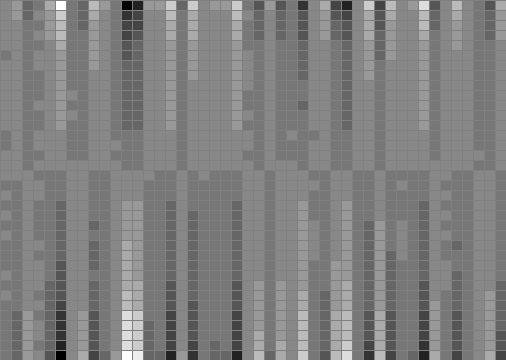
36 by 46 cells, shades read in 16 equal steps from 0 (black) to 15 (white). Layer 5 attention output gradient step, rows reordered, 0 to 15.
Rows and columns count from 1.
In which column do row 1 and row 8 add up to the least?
12
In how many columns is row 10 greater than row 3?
12
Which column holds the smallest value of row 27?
6
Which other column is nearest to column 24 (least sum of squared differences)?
26
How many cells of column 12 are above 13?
1
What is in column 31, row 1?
4
